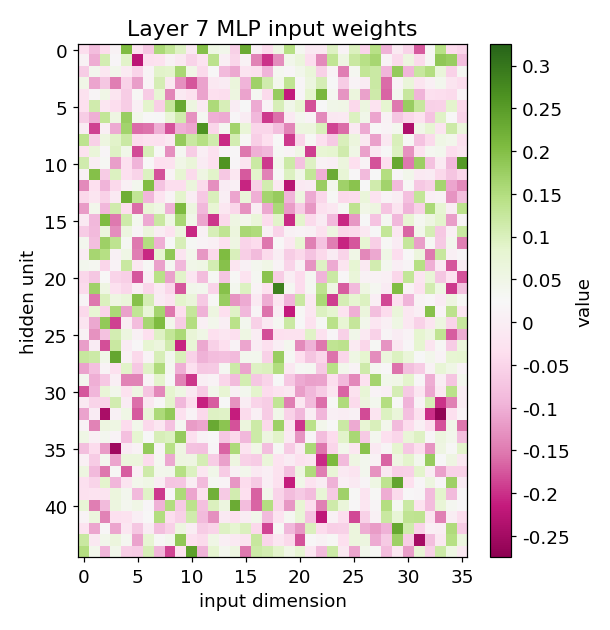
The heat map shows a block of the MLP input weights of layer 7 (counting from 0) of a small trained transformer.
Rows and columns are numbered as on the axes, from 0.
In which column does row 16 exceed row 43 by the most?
31
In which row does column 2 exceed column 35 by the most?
17
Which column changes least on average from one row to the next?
20
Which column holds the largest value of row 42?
29
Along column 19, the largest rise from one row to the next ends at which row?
24
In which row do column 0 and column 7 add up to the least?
30
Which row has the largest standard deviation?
7
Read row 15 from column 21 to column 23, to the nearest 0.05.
-0.05 0 -0.1
